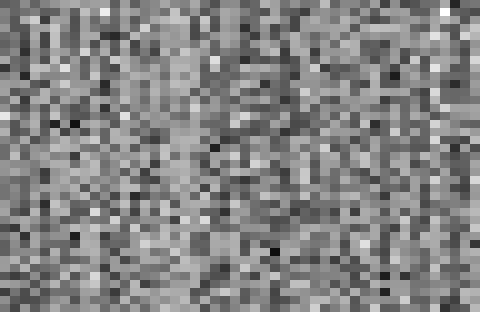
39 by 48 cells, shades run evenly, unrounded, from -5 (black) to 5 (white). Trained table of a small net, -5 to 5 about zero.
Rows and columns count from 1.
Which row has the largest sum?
20
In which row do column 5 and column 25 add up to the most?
9
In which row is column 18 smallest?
28
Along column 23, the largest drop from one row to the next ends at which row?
38
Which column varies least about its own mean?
19
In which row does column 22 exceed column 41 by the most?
8
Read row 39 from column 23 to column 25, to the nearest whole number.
-1 0 1
